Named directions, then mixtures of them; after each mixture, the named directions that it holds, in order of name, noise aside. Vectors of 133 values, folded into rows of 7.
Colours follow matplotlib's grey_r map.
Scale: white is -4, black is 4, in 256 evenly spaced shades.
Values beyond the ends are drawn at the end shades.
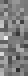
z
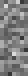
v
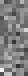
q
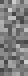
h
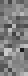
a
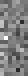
z.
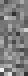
q.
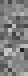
a.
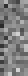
v, z.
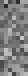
a, v.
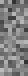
h.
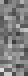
q.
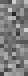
h, q.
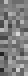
q, z.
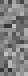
a, h.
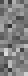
a, h.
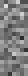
v.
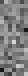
q.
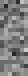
v.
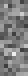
a, v.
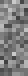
h, v.
